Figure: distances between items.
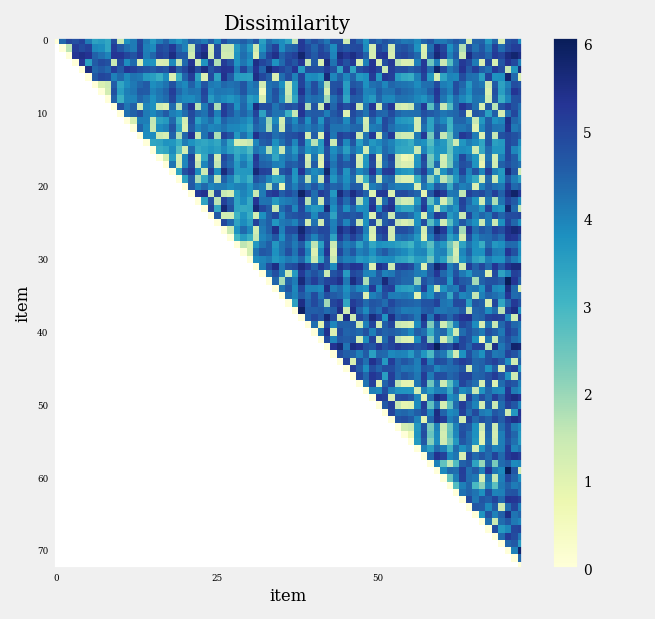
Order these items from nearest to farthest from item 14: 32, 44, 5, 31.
5, 31, 32, 44
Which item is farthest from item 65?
70
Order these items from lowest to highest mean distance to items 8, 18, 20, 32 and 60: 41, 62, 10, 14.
41, 10, 14, 62
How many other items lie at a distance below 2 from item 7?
6
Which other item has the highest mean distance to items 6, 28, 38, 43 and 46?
33
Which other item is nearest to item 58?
61
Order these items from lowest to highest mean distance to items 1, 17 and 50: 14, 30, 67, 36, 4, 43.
30, 14, 43, 67, 36, 4
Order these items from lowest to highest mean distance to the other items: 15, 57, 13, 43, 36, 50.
15, 50, 13, 43, 57, 36
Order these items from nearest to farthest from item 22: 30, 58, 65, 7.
58, 30, 65, 7
